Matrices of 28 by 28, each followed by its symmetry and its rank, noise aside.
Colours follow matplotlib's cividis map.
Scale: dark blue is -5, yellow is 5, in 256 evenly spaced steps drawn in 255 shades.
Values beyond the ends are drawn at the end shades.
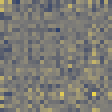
symmetric, rank four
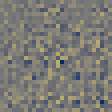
symmetric, rank four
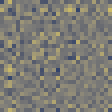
symmetric, rank four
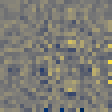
antisymmetric, rank four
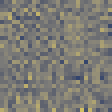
no symmetry, rank five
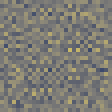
no symmetry, rank four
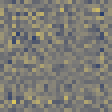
antisymmetric, rank four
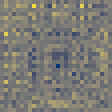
symmetric, rank three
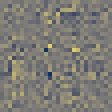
antisymmetric, rank four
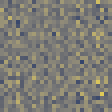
no symmetry, rank five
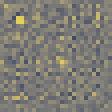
symmetric, rank five
